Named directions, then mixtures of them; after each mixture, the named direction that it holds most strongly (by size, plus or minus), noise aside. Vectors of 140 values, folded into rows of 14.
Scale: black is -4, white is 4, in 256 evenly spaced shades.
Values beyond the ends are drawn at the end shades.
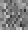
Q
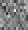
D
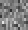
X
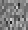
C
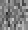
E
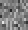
X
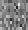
C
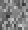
E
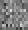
Q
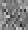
Q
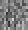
E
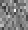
D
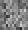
Q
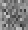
Q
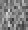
E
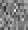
D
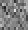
D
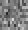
E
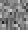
X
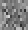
Q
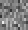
X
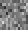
X
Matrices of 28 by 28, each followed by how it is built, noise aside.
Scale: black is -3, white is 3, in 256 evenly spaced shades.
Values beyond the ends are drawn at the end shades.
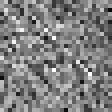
Toeplitz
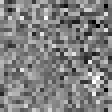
upper triangular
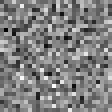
noise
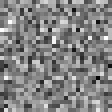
repeating columns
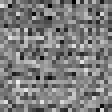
blocks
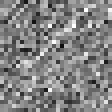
Hankel
